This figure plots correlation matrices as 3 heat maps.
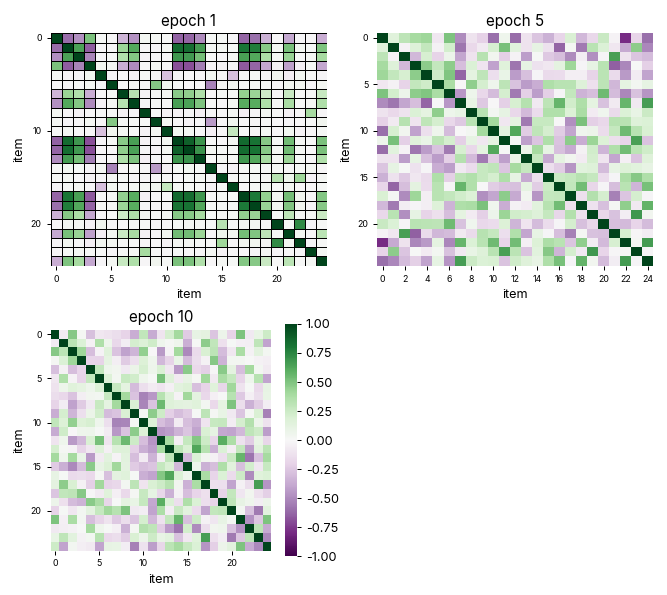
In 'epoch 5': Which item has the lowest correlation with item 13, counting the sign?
9
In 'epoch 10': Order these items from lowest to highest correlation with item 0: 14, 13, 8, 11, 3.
11, 8, 3, 13, 14
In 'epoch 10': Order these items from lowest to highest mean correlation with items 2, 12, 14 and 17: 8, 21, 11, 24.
11, 24, 8, 21
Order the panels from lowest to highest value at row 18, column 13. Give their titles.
epoch 10, epoch 5, epoch 1
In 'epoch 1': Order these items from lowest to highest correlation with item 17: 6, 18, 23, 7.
23, 6, 7, 18
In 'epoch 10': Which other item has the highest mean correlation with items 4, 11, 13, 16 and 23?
17
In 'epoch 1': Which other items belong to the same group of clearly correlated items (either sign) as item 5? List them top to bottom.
9, 14
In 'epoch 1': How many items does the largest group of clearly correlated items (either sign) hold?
14
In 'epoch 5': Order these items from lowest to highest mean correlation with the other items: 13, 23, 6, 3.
13, 6, 3, 23
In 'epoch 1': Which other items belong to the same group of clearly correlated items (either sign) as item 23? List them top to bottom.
8
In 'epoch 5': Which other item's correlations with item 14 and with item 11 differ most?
17
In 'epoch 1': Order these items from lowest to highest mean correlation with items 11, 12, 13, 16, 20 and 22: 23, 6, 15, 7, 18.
23, 15, 6, 7, 18
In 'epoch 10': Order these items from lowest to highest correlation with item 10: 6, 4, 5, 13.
13, 6, 5, 4
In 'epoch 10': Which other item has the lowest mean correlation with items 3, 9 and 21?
15
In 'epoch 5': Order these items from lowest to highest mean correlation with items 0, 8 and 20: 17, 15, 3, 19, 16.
19, 15, 16, 17, 3
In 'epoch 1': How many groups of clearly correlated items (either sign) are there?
5
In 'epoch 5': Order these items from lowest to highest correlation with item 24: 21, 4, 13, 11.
4, 11, 21, 13
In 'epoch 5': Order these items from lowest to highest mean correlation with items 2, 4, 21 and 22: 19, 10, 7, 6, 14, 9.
19, 7, 6, 14, 10, 9
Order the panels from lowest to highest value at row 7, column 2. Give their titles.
epoch 5, epoch 10, epoch 1
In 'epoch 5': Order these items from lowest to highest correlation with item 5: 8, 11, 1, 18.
1, 18, 11, 8
